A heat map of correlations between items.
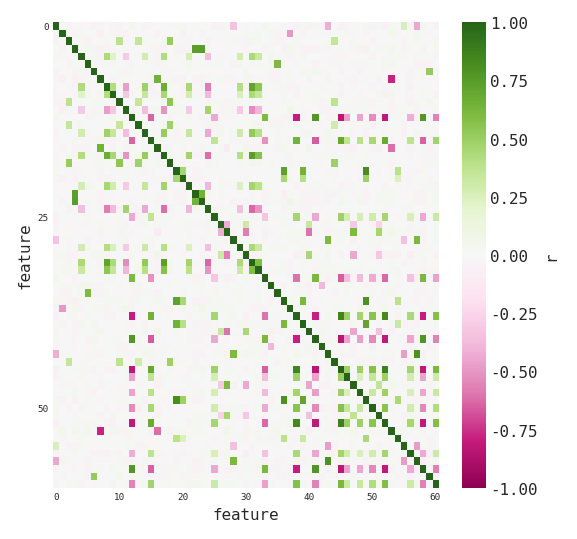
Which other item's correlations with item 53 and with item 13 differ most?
7
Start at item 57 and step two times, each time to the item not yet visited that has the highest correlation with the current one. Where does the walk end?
28
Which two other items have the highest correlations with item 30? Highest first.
40, 26
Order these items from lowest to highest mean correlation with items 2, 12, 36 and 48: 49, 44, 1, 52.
52, 1, 44, 49
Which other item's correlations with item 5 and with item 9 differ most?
35
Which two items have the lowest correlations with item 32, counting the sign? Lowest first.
24, 11
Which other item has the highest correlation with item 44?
18
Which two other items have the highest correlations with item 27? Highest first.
47, 51
